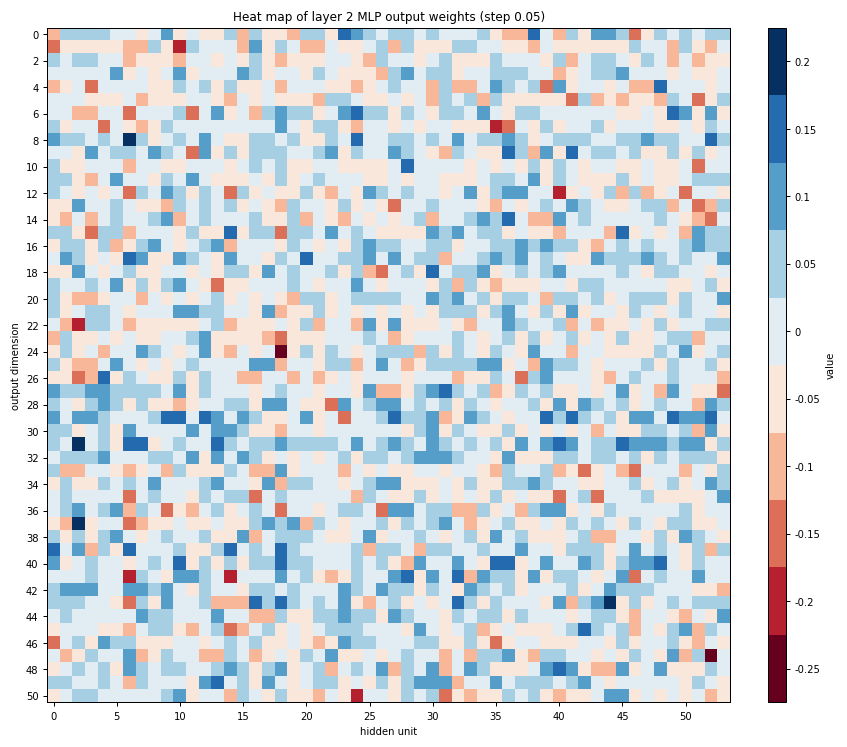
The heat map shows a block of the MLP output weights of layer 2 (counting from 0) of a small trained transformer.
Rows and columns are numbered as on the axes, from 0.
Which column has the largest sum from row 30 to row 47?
2
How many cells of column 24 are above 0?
20
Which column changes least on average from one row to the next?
19
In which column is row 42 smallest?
53
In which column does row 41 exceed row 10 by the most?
51
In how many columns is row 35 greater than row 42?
10
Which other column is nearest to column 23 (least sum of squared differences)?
1
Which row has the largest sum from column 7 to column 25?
31
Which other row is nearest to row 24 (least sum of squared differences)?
23
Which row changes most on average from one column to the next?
41
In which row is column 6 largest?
8
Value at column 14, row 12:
-0.15
